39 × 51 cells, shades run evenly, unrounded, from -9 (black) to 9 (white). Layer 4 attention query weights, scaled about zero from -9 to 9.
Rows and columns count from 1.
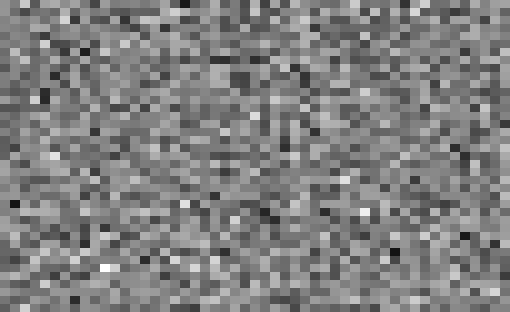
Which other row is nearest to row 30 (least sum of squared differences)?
7
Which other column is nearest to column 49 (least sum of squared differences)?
45
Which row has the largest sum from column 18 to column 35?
13
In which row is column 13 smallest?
3
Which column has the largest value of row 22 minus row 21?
36
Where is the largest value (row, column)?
34, 11
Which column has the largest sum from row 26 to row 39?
39
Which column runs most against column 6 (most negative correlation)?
27
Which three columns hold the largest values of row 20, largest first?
6, 30, 41
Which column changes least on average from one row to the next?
1
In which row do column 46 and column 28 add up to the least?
2
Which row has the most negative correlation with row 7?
32
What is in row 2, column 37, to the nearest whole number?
-4
